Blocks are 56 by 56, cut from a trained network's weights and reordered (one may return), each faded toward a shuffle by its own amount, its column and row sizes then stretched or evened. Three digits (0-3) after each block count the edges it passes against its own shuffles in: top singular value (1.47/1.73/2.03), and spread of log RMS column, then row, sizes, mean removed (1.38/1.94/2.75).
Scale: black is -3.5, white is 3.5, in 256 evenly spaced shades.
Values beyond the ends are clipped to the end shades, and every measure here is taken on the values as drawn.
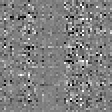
0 3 2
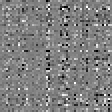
0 3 3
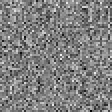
2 0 0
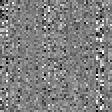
0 3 0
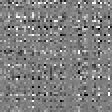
2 3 3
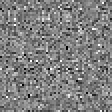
1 1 1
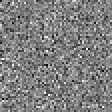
1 1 1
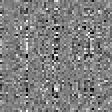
3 3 2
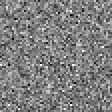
0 0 0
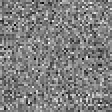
1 0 1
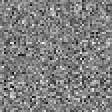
2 1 2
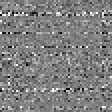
1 1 3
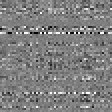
3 1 3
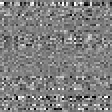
2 0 3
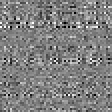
3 1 3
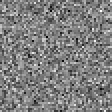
0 0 0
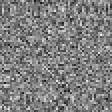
2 0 0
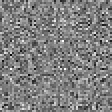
2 2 2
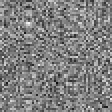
2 0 0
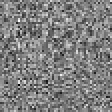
3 1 0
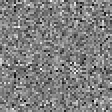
0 1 1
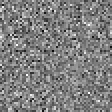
0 1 1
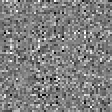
0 2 2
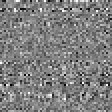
2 1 3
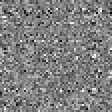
0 1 2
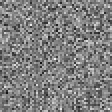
2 1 0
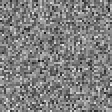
1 0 0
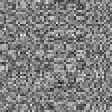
3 0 0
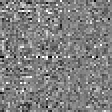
1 2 2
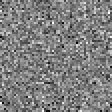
0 1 1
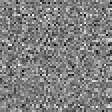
2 1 2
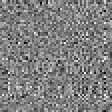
3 1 2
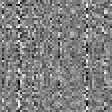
3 3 0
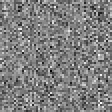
2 1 0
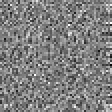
2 1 0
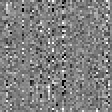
1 3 0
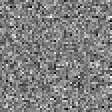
1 1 1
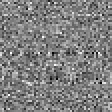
1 0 2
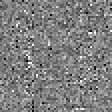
0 2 0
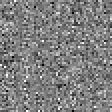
0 2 0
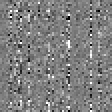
0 3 1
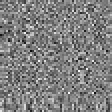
2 1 0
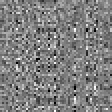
3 3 1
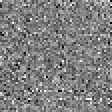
0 1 1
